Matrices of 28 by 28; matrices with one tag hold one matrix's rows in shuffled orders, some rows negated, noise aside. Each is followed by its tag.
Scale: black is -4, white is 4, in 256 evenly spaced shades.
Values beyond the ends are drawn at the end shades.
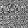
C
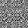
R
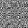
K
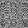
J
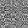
J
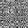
C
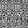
R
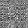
C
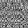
R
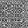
R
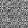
K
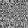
C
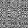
K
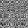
C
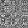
J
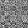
J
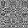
J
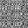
R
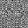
R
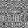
R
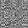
J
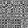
R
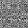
K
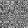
C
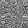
J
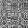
K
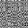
K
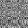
K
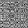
C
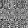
C
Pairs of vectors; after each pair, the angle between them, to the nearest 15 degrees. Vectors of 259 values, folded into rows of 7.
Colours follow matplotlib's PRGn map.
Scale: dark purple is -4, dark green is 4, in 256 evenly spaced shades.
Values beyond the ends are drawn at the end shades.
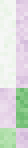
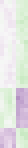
165 degrees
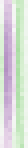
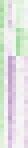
60 degrees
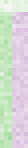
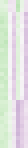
45 degrees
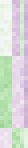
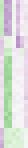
60 degrees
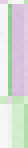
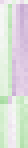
30 degrees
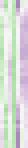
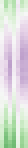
60 degrees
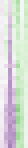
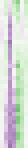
15 degrees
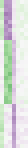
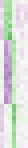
165 degrees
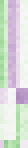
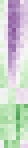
45 degrees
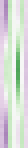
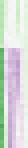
135 degrees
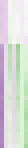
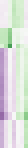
45 degrees
